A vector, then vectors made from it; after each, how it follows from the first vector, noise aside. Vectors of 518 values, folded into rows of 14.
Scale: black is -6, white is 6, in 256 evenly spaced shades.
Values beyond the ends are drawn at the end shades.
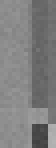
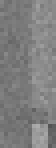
negated, shrunk.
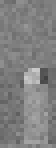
wrapped around, negated, partly zeroed.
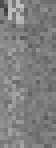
reversed, negated, partly zeroed.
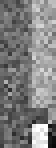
negated, scaled up.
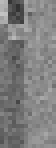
reversed.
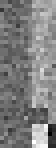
negated, scaled up.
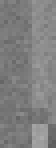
negated, shrunk.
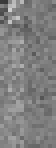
reversed, negated, partly zeroed.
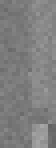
negated, shrunk.
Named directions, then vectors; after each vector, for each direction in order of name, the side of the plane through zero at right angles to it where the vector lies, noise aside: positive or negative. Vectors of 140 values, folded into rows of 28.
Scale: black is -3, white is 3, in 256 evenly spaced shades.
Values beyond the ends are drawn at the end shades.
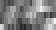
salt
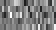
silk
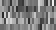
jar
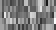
positive, positive, negative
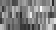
negative, positive, negative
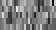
negative, negative, negative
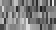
positive, negative, positive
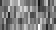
negative, negative, positive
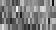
negative, positive, negative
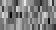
negative, negative, negative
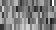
positive, negative, positive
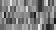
negative, negative, positive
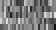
positive, negative, negative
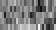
negative, negative, positive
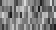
negative, negative, negative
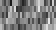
positive, positive, positive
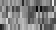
positive, negative, positive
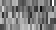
positive, negative, positive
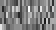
negative, positive, negative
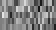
negative, negative, negative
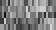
negative, positive, positive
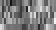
positive, positive, negative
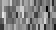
negative, negative, negative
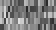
positive, negative, negative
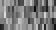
positive, negative, negative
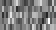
positive, positive, positive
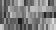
negative, positive, positive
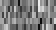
positive, positive, negative
